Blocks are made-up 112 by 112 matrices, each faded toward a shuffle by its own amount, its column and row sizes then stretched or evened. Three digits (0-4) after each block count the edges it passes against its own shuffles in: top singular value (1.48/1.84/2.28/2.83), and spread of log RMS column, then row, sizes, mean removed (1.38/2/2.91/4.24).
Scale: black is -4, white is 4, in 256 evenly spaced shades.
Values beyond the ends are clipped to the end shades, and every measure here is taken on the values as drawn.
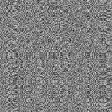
4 2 0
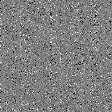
0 2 0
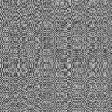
4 3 0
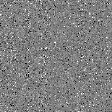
0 2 1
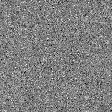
1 0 0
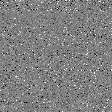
0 0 2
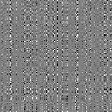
4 4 2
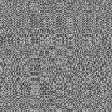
4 0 2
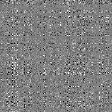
1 3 3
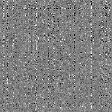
3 3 2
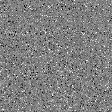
1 1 1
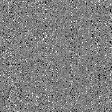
0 3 1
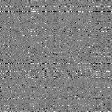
4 1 3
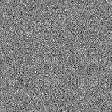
3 0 0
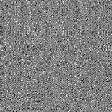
3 1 0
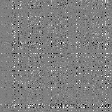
1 3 3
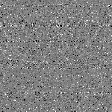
2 0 2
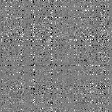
1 3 3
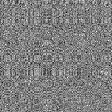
4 1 1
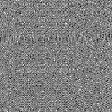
4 1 0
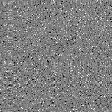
3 0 0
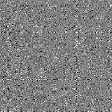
3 2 2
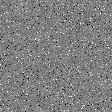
0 0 0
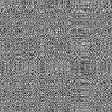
4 0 2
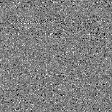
1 1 2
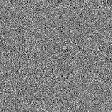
2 0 1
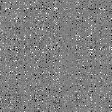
1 3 2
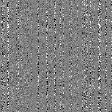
0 4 1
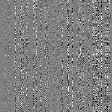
3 4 0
